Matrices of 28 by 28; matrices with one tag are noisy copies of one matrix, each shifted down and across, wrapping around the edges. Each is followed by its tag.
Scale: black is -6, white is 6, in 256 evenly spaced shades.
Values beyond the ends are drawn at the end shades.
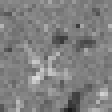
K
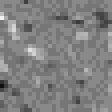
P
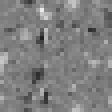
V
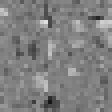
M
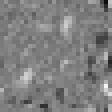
V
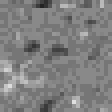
K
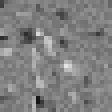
P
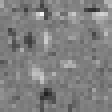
M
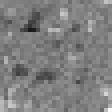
K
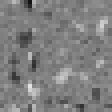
V
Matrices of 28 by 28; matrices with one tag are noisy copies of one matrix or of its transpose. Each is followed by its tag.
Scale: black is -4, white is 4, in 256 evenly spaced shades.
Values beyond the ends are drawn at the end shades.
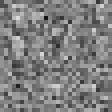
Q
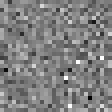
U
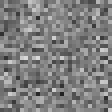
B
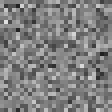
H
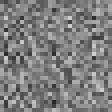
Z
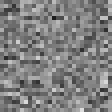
B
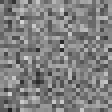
B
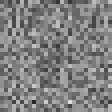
U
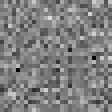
U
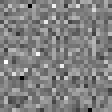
H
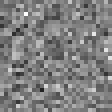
Q
